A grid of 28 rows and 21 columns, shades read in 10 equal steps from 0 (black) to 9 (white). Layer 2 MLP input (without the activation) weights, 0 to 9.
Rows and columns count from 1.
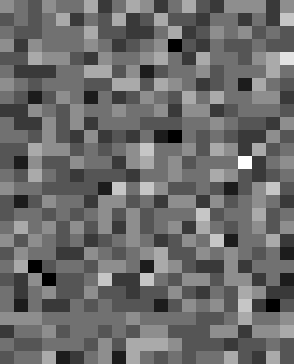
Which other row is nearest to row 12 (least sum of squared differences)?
26
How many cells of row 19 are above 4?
6
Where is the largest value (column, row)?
18, 13
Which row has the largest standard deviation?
22
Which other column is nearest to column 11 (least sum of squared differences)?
3
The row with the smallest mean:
11
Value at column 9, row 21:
5
